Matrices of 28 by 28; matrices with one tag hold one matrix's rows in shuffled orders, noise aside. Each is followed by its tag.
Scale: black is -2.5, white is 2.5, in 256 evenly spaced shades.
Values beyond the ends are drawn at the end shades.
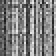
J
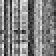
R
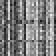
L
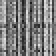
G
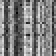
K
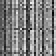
J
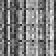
L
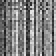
J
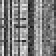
R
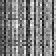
J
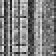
R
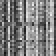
L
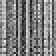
G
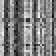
K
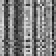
K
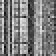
R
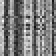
K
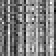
L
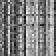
L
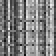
L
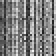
J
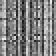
G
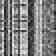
R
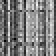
L
